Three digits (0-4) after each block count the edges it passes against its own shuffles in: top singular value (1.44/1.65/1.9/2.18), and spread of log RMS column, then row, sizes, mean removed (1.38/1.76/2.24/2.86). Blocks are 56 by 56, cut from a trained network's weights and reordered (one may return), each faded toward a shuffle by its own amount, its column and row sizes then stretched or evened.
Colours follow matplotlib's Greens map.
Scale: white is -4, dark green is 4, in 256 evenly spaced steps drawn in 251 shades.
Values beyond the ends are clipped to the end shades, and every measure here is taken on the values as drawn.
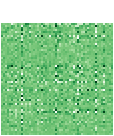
2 3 3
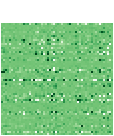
1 2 4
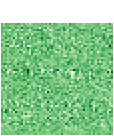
1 1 3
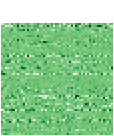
1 0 4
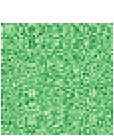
3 1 0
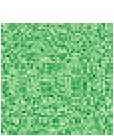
3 0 0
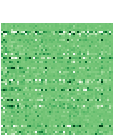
2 2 4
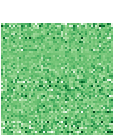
0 1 4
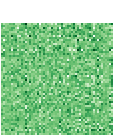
2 3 2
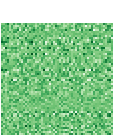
3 0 4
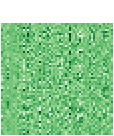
2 4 1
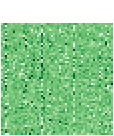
1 3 0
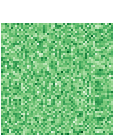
3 0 0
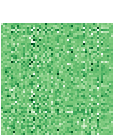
3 3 0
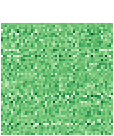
3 2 4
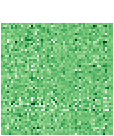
0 3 3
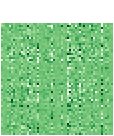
1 4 3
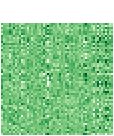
4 4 1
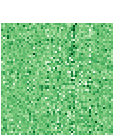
2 2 0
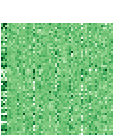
4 4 0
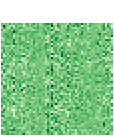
1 4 0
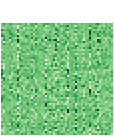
0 4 0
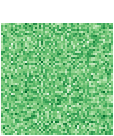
3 1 0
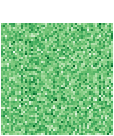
2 1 1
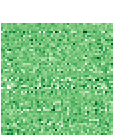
0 1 4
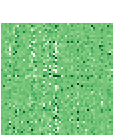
1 3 1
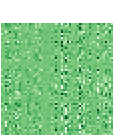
1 4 2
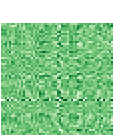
4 2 3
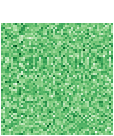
3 0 0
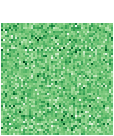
1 0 1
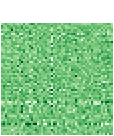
3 1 2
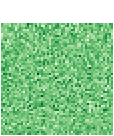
0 1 2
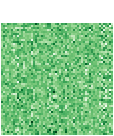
1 3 1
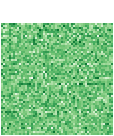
1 0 3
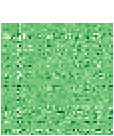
2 3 4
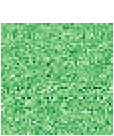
1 0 3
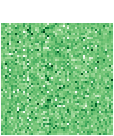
0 2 0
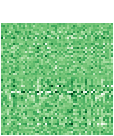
3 1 4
